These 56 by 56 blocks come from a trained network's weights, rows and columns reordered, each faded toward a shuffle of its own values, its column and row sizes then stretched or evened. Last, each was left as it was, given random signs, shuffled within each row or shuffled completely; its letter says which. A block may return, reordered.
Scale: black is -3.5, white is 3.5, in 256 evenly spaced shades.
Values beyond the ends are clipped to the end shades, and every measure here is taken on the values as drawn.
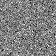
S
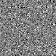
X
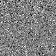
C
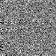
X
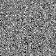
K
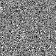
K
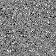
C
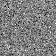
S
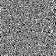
X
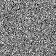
S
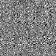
X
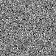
C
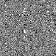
X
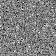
S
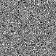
K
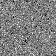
S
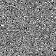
C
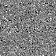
C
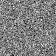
S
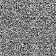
X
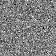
C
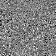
K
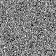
S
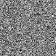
K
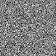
X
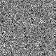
K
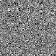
X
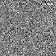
X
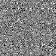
K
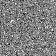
S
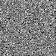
C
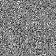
X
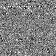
C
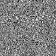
K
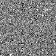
K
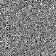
K
